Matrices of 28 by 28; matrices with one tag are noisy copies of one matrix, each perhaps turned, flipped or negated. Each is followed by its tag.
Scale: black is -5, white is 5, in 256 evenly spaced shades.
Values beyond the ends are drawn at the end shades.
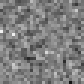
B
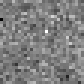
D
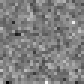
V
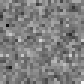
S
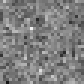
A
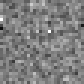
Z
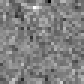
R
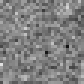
D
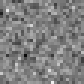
B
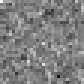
S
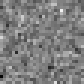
V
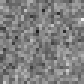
D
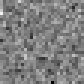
B
